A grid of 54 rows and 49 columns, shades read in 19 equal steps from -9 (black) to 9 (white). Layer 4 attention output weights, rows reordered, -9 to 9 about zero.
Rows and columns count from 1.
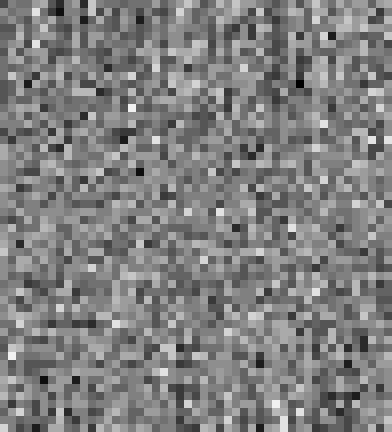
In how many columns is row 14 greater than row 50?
24
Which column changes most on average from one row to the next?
33
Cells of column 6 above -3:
44
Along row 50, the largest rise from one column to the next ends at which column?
46
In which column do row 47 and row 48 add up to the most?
21
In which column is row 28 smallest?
36
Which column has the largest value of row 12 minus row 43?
17
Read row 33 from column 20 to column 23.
2 3 -2 2
